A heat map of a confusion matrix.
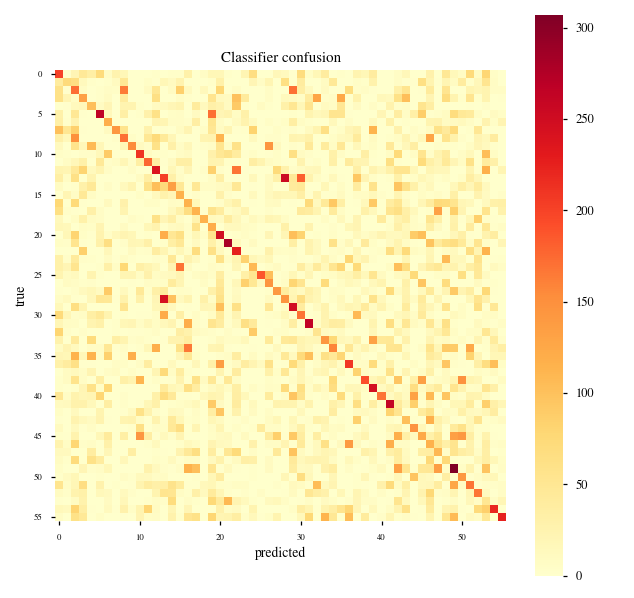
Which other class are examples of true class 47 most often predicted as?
29
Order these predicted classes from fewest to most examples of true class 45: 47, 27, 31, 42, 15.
31, 15, 47, 27, 42
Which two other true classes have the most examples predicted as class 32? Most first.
3, 51
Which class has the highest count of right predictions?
49
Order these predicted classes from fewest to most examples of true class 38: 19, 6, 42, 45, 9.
6, 9, 19, 42, 45
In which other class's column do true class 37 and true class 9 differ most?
26
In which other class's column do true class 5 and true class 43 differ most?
19
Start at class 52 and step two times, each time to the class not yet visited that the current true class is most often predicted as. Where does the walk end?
36
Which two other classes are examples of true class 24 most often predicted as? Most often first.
15, 42
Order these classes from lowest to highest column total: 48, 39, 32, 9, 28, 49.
9, 32, 28, 39, 48, 49
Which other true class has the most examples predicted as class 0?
7
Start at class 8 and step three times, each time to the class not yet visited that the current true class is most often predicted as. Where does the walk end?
20
